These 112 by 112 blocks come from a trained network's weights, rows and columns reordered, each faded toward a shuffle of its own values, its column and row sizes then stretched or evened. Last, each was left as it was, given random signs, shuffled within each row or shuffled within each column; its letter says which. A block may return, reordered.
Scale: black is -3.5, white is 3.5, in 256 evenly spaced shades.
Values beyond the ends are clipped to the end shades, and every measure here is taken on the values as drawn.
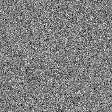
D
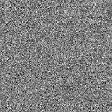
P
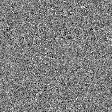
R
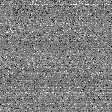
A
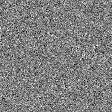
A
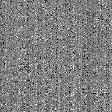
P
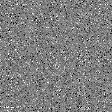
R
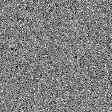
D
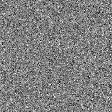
D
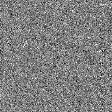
R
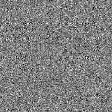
P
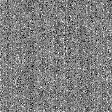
D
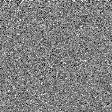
R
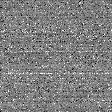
A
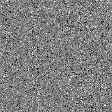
D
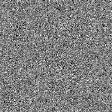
R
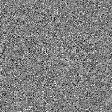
P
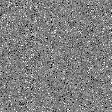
D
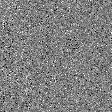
D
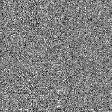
P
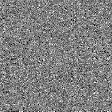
P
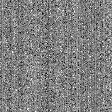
D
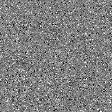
R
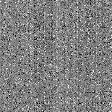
P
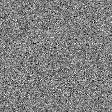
A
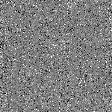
D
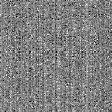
P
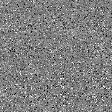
R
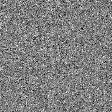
D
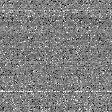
P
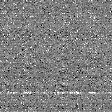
P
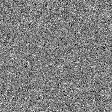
A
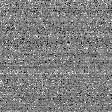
A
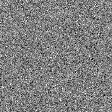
D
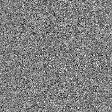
R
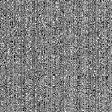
P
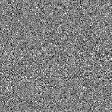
P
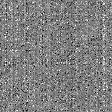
P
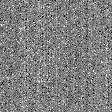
D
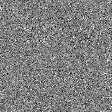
R
